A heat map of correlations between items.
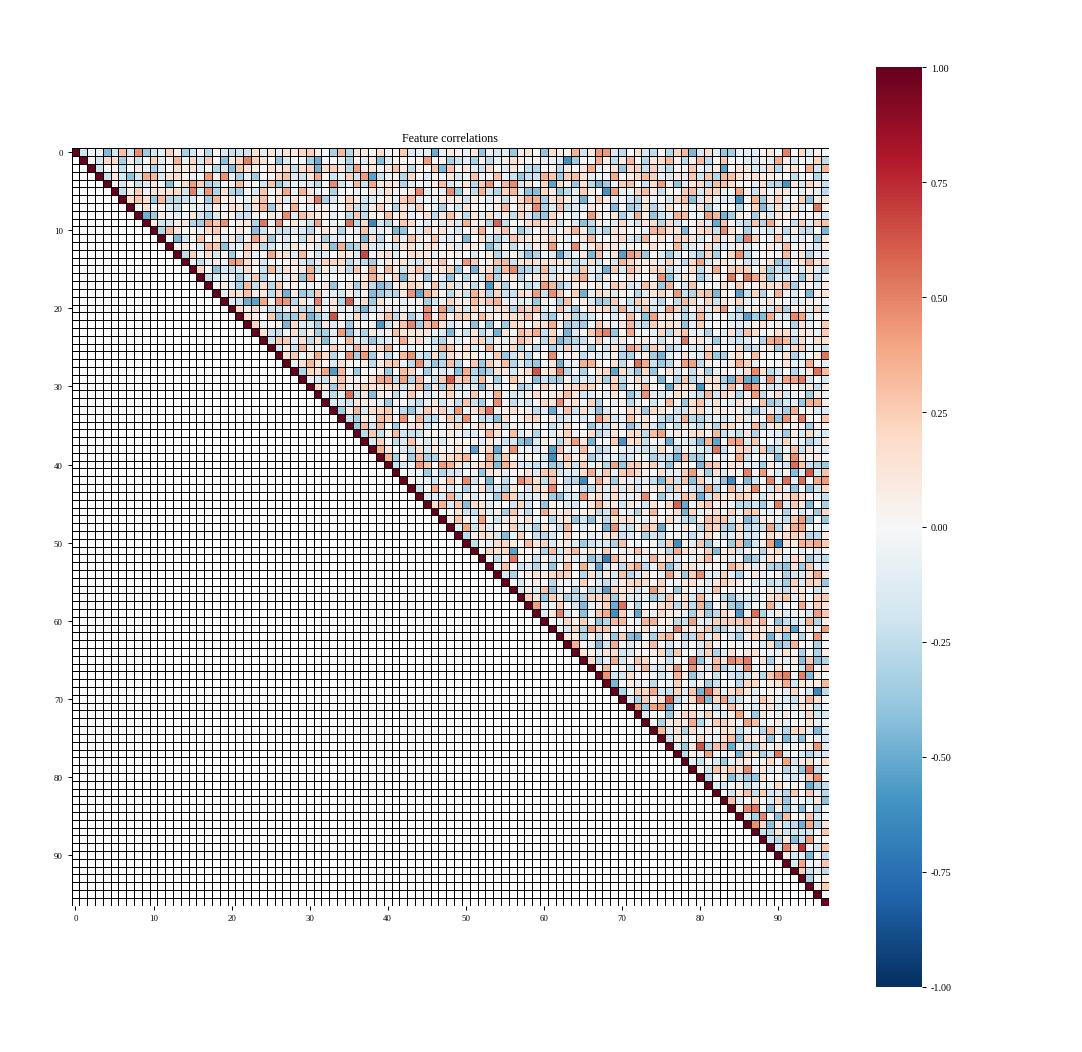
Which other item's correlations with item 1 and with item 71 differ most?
76
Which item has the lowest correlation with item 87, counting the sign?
29
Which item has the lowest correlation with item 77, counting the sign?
50
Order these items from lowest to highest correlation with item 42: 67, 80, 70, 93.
70, 80, 67, 93
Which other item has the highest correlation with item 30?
86
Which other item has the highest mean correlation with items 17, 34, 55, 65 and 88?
85
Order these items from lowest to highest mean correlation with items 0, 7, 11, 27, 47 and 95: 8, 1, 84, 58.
84, 1, 58, 8
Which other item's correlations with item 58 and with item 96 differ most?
26
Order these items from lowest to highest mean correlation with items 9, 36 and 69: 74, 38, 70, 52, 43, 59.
59, 38, 70, 43, 52, 74
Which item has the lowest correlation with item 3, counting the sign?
38
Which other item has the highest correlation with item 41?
94
